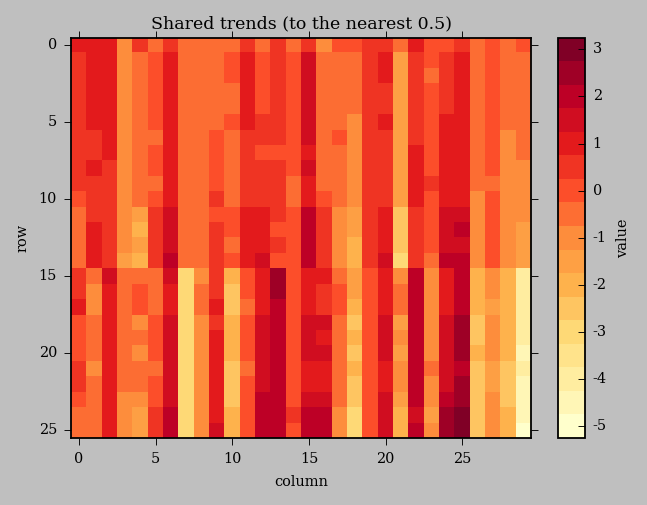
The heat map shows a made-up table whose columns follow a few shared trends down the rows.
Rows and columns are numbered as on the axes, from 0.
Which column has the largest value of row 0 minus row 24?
29
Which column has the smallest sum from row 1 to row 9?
21
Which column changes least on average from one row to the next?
19
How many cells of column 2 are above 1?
1
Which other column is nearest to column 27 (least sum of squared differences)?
23
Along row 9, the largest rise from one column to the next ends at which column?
22
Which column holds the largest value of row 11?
15
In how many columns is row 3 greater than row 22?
13
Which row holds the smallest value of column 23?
24
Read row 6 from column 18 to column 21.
-1 0.5 0.5 -1.5
